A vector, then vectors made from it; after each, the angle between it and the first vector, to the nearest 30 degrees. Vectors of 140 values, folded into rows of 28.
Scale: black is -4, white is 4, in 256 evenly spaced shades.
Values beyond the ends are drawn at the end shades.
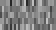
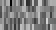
30 degrees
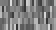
150 degrees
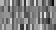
120 degrees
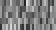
150 degrees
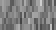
60 degrees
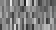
150 degrees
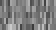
120 degrees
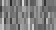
60 degrees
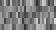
120 degrees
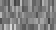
120 degrees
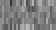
30 degrees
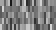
30 degrees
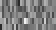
120 degrees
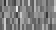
90 degrees
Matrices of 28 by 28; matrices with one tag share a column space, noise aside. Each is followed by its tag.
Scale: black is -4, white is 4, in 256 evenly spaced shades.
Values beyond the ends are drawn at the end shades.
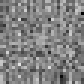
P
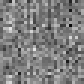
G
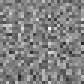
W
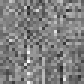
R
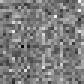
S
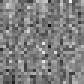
G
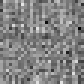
G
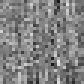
P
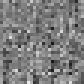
G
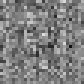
S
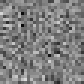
W
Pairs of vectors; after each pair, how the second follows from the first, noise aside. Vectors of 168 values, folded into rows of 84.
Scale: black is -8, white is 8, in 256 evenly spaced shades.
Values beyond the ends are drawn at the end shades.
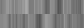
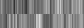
negated, scaled up.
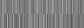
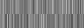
copied.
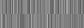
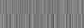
reversed, negated, shrunk.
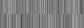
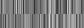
wrapped around, scaled up.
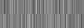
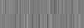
reversed, negated, shrunk.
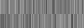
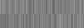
shrunk.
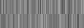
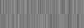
shrunk.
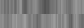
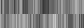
scaled up.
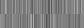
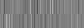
reversed, partly zeroed.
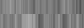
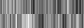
scaled up.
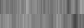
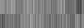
wrapped around.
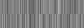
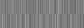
shrunk.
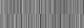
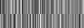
negated, scaled up.
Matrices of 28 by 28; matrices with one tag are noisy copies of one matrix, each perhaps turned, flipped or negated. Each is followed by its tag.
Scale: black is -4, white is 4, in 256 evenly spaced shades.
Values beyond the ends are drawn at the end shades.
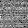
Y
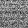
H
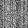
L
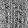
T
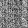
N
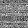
L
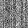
L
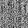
Y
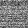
N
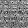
H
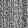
N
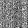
N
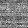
L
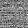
Y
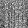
T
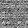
Y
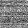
L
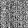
N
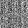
Y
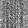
T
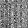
H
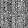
L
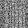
T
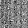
H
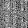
L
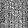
T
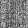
N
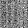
H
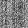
L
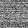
N
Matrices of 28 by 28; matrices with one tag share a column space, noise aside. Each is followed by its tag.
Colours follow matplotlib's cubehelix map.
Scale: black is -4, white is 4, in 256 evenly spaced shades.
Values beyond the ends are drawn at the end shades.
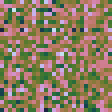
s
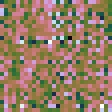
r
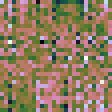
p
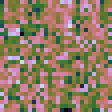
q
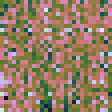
s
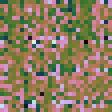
r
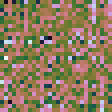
p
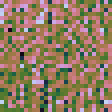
s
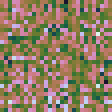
q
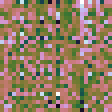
r
